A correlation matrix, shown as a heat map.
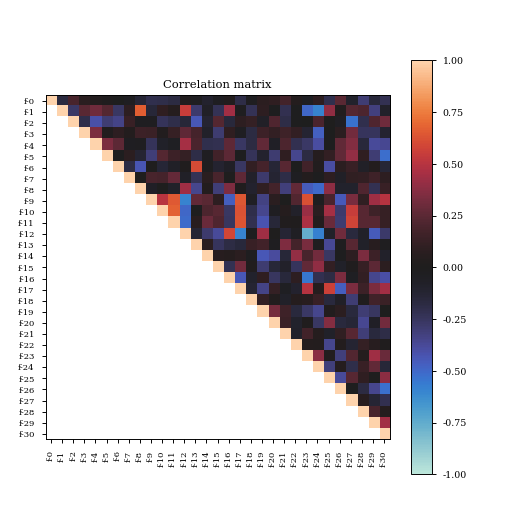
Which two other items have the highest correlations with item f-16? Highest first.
f-12, f-1
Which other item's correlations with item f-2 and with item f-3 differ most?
f-27
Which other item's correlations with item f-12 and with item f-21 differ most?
f-23
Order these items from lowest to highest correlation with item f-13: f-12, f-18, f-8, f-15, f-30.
f-8, f-15, f-12, f-30, f-18
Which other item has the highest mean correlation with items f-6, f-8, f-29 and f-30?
f-9
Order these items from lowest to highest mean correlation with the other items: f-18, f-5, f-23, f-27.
f-18, f-5, f-23, f-27
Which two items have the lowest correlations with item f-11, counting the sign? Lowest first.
f-12, f-19
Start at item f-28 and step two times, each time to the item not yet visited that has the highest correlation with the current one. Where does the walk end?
f-22
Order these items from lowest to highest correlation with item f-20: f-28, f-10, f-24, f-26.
f-28, f-24, f-26, f-10
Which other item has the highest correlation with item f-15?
f-24
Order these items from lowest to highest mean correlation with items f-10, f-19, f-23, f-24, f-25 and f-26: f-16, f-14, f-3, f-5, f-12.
f-12, f-16, f-3, f-14, f-5
